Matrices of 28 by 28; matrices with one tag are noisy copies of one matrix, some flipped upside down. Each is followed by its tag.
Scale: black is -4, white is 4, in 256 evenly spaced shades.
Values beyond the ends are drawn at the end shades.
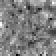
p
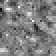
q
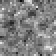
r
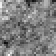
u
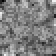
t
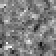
q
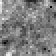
u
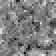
p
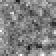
p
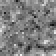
p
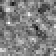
q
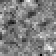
r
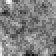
u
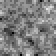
r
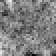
u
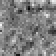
p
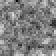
p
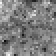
u
